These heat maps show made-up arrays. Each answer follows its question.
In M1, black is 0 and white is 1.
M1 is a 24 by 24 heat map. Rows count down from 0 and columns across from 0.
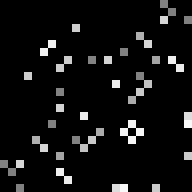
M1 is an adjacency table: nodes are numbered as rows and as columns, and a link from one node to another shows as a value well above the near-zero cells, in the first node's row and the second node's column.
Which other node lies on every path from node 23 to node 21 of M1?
node 7
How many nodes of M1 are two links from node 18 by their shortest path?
2
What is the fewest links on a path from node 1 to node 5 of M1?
7
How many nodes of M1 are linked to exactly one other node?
7
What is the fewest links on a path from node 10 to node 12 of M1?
5
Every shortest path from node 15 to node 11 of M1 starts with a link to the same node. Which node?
node 16
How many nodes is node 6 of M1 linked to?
2
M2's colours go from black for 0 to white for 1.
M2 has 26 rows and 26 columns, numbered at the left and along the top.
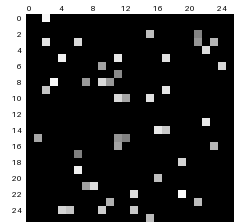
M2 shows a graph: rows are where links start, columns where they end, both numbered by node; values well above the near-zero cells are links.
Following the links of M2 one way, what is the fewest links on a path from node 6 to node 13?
2
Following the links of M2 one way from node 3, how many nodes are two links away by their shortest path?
6
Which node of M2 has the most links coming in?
node 11
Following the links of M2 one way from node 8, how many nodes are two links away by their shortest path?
8
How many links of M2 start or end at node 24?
5
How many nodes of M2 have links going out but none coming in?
5
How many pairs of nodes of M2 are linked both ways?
1
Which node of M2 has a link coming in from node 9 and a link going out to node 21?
node 2
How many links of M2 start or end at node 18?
1
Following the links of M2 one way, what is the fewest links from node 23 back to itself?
4
